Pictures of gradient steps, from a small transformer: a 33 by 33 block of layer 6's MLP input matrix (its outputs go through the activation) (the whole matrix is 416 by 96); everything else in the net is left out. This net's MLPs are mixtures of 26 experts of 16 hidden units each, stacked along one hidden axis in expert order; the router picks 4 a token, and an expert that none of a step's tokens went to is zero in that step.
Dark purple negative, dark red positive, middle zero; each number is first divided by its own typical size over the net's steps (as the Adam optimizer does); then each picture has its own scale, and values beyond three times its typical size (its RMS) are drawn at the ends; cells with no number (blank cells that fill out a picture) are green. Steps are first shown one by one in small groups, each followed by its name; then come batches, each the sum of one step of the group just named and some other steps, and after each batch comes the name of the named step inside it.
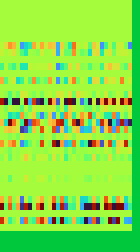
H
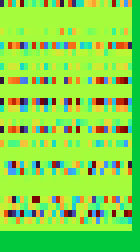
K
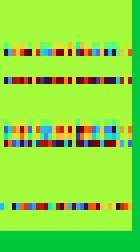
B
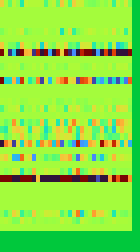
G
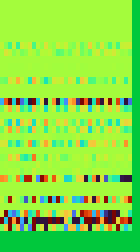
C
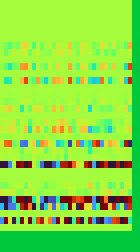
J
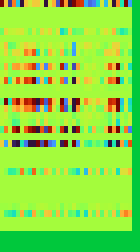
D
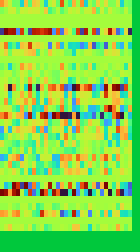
D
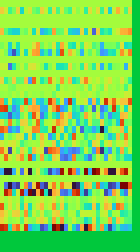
H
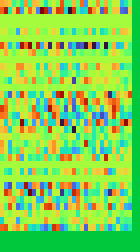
D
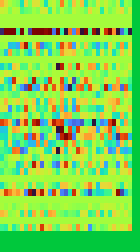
D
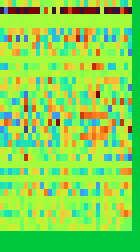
H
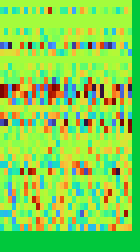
H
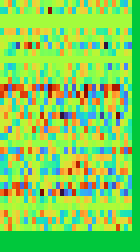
C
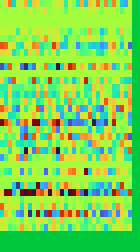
H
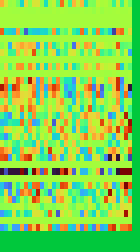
D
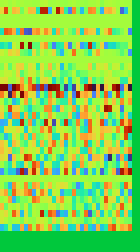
H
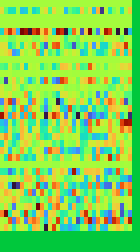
C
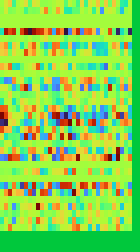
B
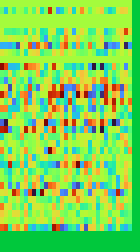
H
